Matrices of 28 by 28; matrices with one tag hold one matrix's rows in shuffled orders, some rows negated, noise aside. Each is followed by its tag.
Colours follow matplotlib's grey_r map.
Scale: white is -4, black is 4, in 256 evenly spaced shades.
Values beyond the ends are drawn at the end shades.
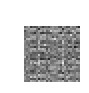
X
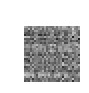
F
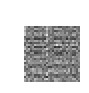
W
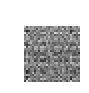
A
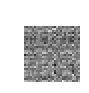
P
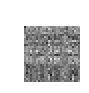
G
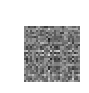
G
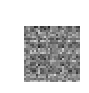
X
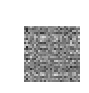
A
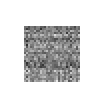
A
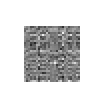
X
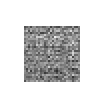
G
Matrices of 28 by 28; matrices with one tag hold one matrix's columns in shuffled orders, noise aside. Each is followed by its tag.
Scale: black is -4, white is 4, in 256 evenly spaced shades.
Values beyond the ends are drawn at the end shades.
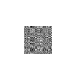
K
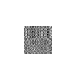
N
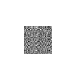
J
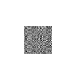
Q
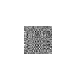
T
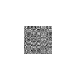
J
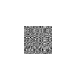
K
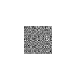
Q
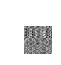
N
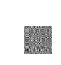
K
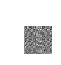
J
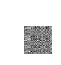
Q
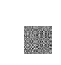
T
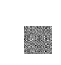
Q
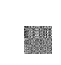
N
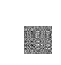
T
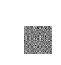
Q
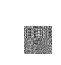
N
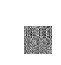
N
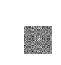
Q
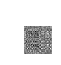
T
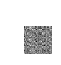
J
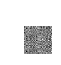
Q
